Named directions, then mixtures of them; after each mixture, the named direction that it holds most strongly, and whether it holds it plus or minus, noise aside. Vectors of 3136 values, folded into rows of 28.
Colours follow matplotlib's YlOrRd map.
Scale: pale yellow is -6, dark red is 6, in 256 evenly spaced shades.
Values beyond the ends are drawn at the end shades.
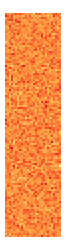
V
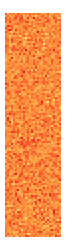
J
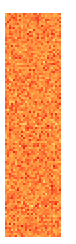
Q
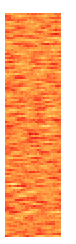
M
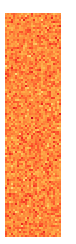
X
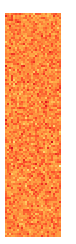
V, plus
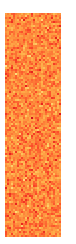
X, plus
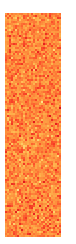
J, minus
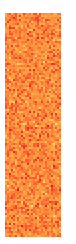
Q, plus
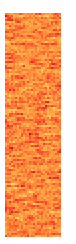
M, plus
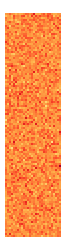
V, minus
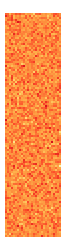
V, plus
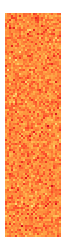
Q, plus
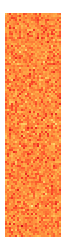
Q, plus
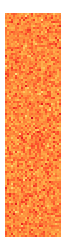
X, plus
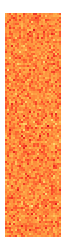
Q, plus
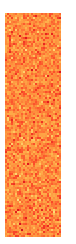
J, minus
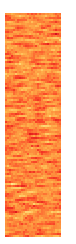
M, plus
